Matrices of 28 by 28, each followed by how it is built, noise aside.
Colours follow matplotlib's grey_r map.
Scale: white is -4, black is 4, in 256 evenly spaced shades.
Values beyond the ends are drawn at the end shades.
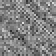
Toeplitz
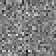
low rank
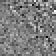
upper triangular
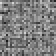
blocks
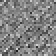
Hankel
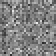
blocks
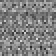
repeating columns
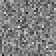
noise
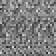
repeating columns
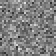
noise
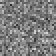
repeating columns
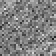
Hankel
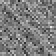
Toeplitz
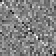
diagonal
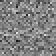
repeating columns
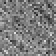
Toeplitz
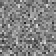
repeating columns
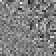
upper triangular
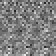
repeating columns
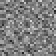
blocks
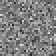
noise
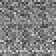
repeating columns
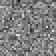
noise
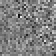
upper triangular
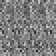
repeating columns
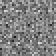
repeating columns
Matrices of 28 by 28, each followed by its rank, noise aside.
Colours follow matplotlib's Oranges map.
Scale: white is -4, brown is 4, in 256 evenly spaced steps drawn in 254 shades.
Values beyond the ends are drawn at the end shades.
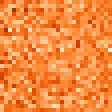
eight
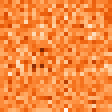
six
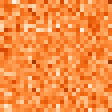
eight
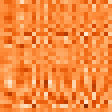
three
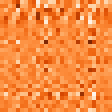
three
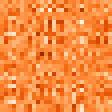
four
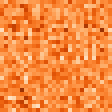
six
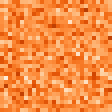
eight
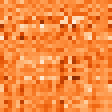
three
